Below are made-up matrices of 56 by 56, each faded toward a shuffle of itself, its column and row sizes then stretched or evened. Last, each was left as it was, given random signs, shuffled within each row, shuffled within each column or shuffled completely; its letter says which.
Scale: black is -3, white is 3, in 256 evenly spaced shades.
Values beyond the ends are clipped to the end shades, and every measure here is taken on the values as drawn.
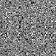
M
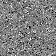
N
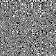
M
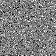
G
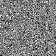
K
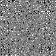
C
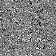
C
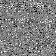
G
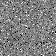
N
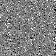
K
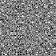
M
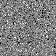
N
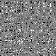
M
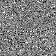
G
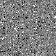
C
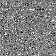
G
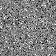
G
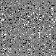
M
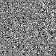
C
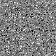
G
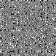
M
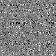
M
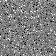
N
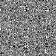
C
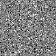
C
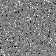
K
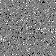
G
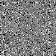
C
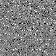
G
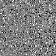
M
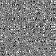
M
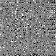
M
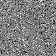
K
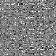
M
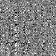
M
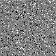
K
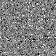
G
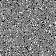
N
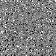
C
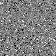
G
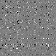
M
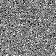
N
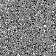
K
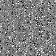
K
